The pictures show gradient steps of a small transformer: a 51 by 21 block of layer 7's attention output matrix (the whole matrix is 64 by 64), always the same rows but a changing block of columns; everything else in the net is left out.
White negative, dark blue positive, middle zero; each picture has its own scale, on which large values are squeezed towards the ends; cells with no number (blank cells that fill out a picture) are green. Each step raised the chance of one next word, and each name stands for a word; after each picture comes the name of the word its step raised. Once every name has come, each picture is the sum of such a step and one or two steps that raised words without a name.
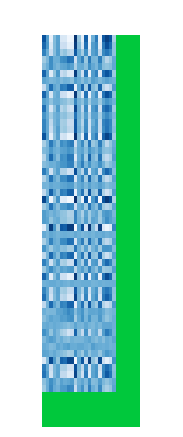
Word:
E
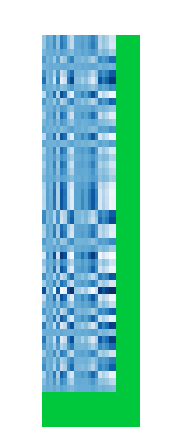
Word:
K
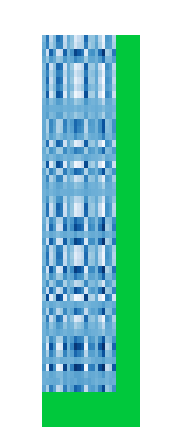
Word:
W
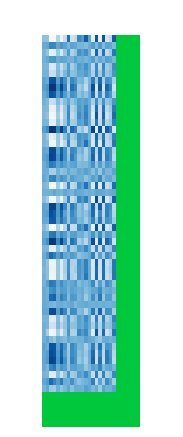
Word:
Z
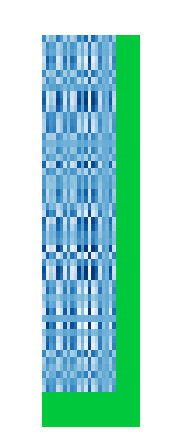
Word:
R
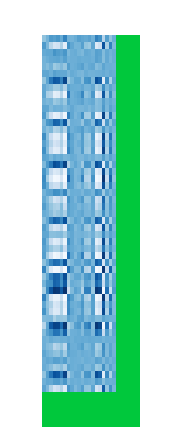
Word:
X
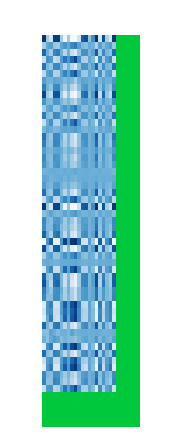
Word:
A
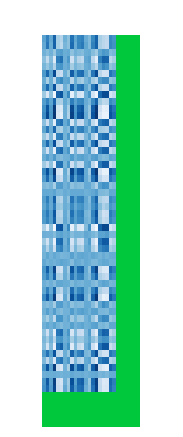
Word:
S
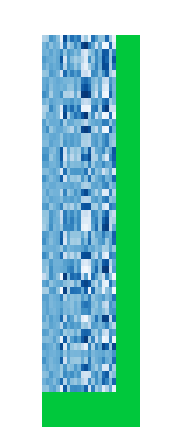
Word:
Z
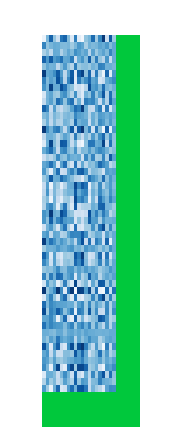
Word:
K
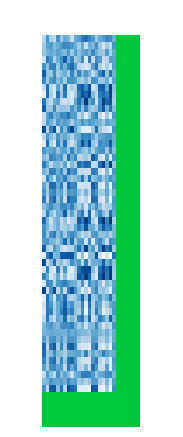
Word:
R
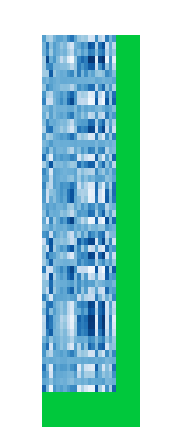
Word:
R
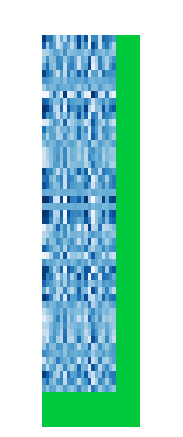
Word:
E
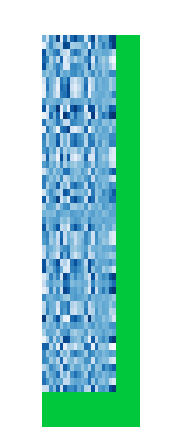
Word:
Z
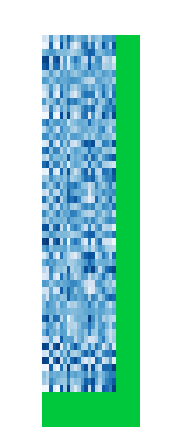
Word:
S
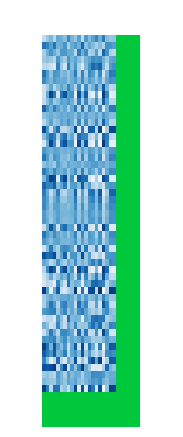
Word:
X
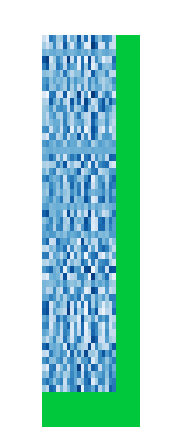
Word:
R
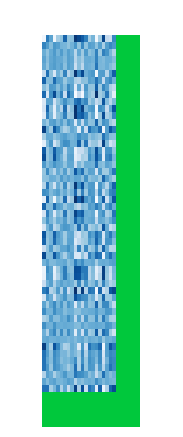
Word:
Z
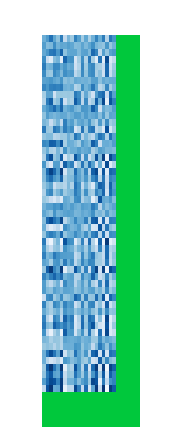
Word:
S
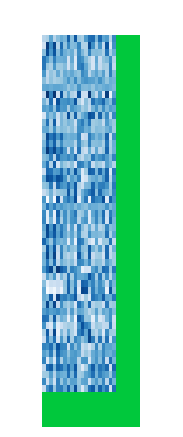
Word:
X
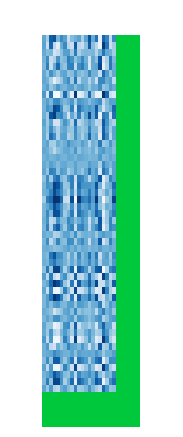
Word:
K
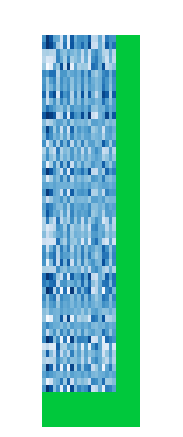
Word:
W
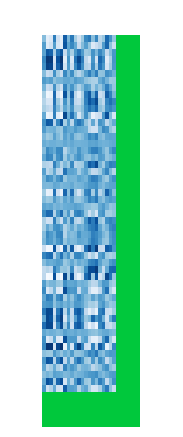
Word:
R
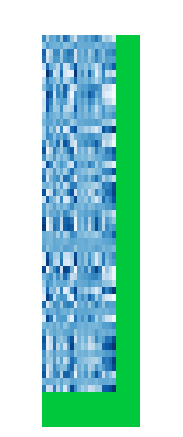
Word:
W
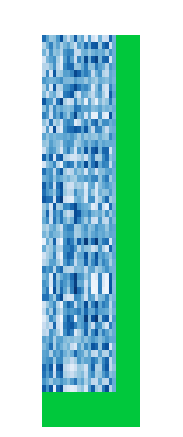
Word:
A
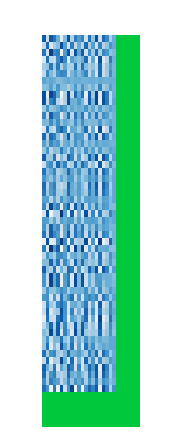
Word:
A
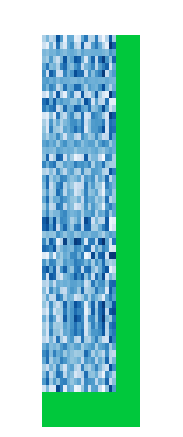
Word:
R
